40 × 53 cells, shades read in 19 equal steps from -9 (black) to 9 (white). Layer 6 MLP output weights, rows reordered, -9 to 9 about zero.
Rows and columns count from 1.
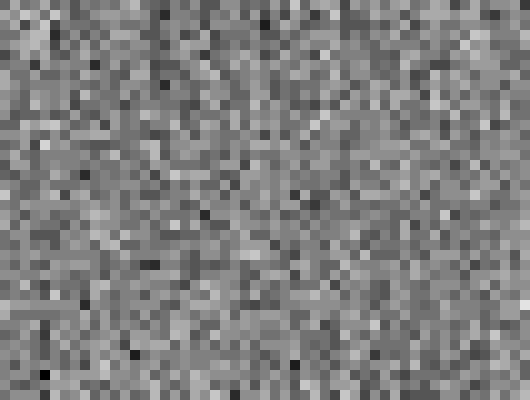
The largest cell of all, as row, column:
31, 53
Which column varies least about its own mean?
52
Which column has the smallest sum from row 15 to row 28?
4
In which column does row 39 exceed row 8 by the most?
16
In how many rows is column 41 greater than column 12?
17
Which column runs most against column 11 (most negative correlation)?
5
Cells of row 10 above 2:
6
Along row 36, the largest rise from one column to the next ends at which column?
15
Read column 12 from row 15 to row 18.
-2 4 -1 -1
